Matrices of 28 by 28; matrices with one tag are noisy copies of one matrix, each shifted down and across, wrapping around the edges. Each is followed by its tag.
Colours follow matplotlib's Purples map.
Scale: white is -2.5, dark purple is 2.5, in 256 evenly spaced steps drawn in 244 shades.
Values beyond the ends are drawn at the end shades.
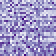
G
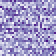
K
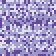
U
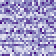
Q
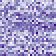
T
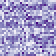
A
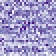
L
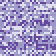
G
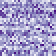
L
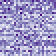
G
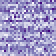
L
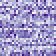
L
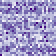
A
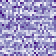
L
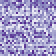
U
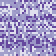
U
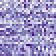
A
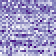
G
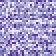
K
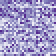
T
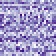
Q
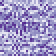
T
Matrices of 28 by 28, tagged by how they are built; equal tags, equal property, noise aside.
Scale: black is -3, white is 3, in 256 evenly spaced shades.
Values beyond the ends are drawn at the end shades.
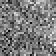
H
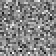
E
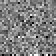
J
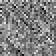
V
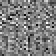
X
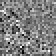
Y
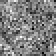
H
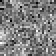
H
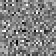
X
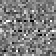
J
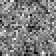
H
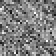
V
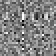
X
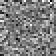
X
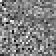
Y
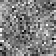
H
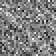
V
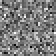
E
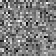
X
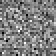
E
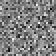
E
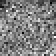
H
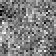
H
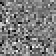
Y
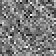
V
